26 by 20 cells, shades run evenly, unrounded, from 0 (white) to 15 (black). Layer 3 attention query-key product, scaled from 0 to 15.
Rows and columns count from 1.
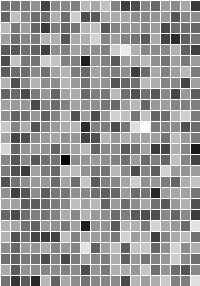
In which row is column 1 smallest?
14
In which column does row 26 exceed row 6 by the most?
2
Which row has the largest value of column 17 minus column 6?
4
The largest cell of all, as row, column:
15, 7
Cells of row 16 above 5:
16
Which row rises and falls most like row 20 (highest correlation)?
1
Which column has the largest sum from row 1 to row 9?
20
